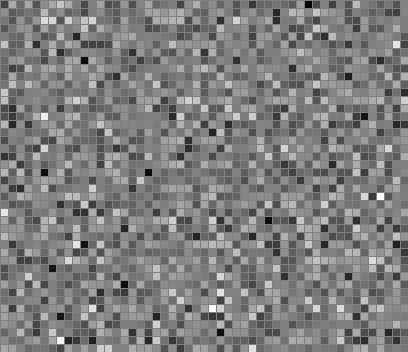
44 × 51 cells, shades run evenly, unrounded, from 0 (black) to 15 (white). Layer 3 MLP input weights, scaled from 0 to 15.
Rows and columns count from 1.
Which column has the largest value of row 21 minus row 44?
23
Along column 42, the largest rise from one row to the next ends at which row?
25
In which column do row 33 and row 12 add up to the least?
51
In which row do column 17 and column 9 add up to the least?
43
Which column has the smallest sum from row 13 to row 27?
2
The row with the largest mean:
13
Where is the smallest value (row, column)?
1, 39
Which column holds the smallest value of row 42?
28
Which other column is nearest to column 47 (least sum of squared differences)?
18
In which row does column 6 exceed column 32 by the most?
30
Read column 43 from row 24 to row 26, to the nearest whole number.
10 10 8
